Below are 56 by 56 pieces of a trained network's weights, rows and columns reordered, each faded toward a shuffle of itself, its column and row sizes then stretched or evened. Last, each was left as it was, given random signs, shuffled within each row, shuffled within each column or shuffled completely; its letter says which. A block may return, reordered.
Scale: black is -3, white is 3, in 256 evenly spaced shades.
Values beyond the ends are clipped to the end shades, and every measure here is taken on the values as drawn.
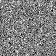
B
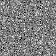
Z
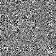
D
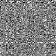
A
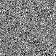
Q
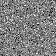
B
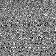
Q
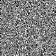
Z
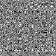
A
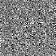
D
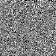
D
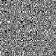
A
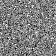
B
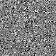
D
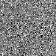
D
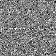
Q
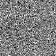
Z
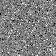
B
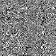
D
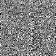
D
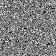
Q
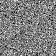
B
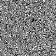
Z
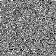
Q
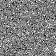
B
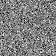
B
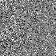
Z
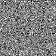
Q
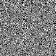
D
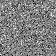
B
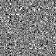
A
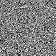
Q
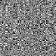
A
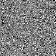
D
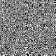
A
